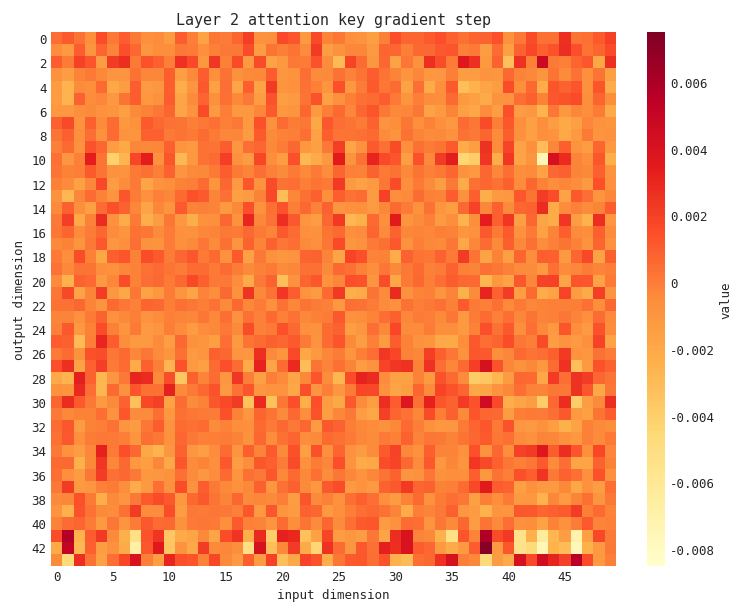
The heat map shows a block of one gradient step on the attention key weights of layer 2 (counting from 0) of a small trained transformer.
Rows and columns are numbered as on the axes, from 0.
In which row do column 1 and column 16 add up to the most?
41
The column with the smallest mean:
43
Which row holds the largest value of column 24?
42
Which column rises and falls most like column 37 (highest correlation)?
11
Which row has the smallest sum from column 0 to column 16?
4
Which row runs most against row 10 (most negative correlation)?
14
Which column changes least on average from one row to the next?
32
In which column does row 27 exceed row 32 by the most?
45
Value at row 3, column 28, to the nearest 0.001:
0.001
